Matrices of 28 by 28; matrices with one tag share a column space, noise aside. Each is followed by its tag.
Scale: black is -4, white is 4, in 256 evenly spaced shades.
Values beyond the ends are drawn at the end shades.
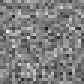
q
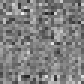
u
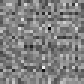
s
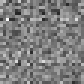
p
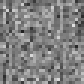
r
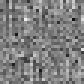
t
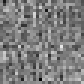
r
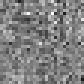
u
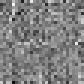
u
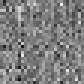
r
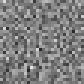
q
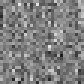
r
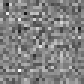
s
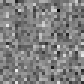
r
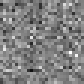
s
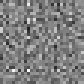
s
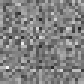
s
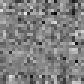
u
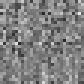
u
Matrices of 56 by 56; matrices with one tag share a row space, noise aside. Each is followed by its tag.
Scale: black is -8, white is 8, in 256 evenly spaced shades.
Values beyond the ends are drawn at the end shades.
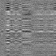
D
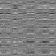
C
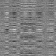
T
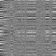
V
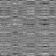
C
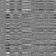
D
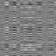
T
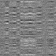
T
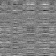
C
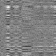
D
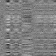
D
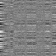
V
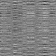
C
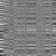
V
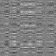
T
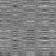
C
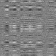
T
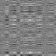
T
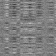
T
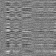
D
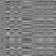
D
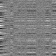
V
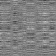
C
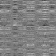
C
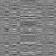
T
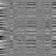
V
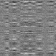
T
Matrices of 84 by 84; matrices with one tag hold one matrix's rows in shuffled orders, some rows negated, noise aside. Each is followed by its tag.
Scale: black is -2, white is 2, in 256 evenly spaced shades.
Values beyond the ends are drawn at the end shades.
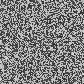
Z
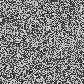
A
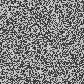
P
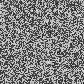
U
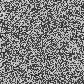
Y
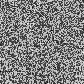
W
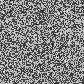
W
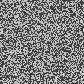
P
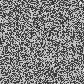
U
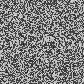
U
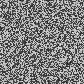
U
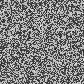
Y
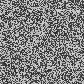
Y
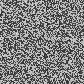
P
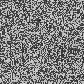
Y
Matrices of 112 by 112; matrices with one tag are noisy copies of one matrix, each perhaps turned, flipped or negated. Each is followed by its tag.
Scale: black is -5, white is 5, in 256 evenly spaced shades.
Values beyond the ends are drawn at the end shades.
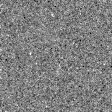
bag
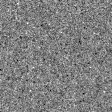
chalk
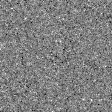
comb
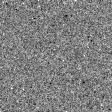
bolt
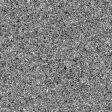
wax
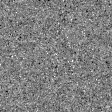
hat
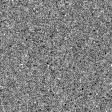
wax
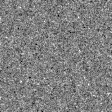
chalk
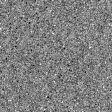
wax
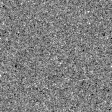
bolt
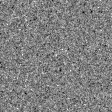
comb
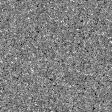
chalk
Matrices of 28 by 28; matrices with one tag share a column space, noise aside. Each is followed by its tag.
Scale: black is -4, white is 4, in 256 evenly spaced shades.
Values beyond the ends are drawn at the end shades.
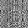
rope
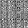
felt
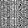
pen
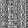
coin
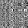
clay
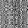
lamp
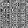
clay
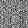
lamp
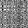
lamp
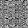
pen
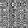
clay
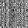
clay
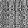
lamp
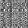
clay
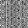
pen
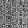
lamp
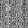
coin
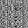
coin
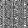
pen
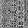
rope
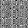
pen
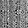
rope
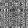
clay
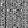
clay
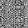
pen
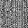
lamp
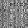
clay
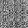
rope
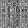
clay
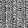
felt
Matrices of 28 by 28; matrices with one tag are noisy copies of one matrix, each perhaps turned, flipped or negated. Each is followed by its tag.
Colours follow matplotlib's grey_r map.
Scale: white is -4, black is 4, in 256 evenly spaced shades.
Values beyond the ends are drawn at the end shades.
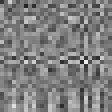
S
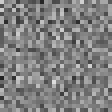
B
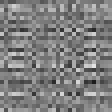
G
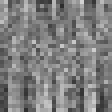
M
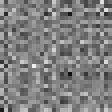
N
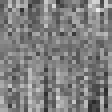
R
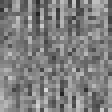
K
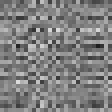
G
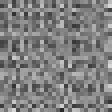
N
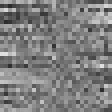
R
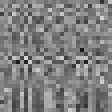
S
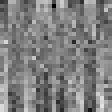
M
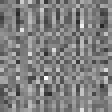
G
